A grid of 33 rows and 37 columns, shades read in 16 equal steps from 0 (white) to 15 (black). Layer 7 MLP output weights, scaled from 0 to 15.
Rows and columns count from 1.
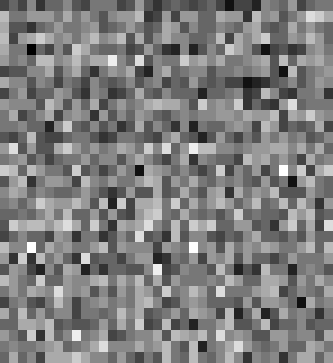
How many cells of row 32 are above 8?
6
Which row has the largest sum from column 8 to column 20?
1
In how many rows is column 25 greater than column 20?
13
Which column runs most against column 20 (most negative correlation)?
36
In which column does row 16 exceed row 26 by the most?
16
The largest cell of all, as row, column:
5, 4
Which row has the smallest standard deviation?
3
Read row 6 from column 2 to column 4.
8 7 9
